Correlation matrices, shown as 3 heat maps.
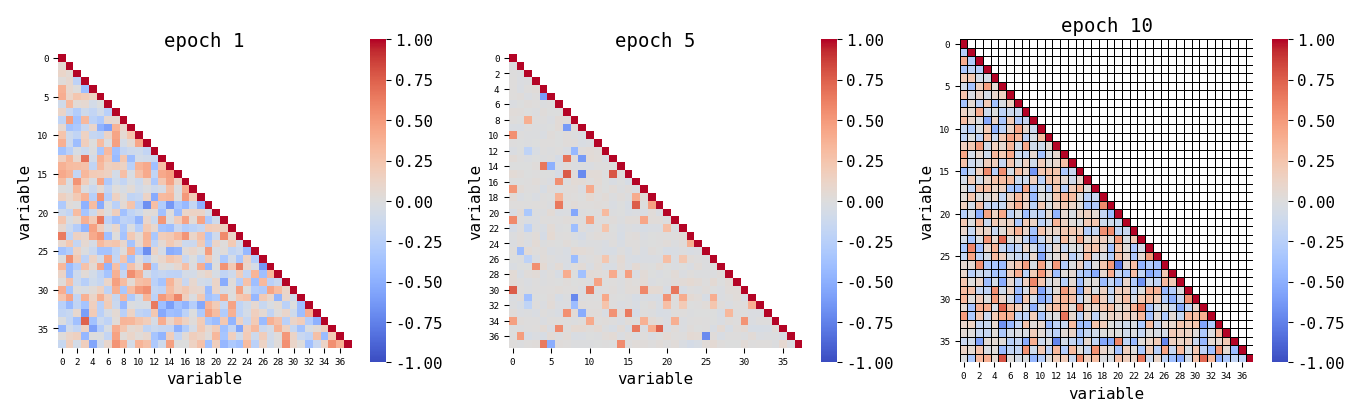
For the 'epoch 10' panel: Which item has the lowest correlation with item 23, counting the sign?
28
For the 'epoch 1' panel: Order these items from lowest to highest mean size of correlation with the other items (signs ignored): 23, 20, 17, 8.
17, 20, 8, 23
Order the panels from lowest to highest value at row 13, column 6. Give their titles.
epoch 5, epoch 1, epoch 10
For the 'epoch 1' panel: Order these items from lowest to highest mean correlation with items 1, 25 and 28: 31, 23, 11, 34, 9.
11, 31, 23, 34, 9
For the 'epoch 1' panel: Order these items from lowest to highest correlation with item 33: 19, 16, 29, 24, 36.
16, 24, 29, 36, 19
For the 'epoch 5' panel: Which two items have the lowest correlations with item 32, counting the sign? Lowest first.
8, 2
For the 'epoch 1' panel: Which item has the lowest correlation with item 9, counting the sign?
6
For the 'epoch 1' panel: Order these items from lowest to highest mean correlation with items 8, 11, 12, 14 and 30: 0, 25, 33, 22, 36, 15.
25, 33, 22, 36, 0, 15
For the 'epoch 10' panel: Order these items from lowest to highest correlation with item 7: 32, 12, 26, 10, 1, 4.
4, 32, 12, 1, 26, 10
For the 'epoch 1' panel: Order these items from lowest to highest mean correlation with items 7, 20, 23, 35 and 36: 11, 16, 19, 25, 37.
19, 25, 16, 11, 37
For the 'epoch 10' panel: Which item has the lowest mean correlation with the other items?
35
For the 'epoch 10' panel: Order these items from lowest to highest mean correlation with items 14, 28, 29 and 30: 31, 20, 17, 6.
31, 20, 6, 17
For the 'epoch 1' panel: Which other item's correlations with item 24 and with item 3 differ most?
34
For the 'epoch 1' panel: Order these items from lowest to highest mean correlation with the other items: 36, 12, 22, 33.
12, 33, 22, 36
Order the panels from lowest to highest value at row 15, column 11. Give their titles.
epoch 5, epoch 10, epoch 1
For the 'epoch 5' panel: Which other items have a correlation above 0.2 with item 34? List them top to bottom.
0, 10, 17, 21, 30
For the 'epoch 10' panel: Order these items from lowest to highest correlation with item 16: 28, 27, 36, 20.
27, 36, 28, 20
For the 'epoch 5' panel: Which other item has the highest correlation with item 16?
19
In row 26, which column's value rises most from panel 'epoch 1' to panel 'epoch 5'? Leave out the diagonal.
27
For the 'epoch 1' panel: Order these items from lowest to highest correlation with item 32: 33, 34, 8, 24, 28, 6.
8, 34, 24, 28, 6, 33
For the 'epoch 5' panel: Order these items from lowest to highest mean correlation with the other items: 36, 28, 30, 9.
9, 36, 28, 30
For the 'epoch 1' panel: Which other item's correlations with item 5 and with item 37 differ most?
21
